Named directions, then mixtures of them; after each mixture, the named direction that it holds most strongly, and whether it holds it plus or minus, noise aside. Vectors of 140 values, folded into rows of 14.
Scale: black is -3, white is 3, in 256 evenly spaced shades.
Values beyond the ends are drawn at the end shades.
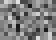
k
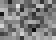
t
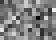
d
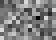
d, plus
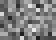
t, minus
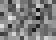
t, plus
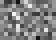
k, minus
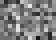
k, minus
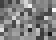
d, plus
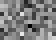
t, plus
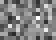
k, minus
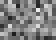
t, minus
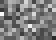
t, minus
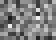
k, minus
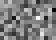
d, minus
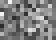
t, minus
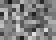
t, plus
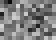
t, plus
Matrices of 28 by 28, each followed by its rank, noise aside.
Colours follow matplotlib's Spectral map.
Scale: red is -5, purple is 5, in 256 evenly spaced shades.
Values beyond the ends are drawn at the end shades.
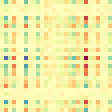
one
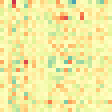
four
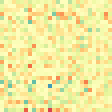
six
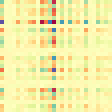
one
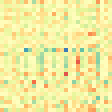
three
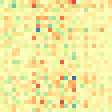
four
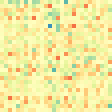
six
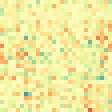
six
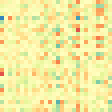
three
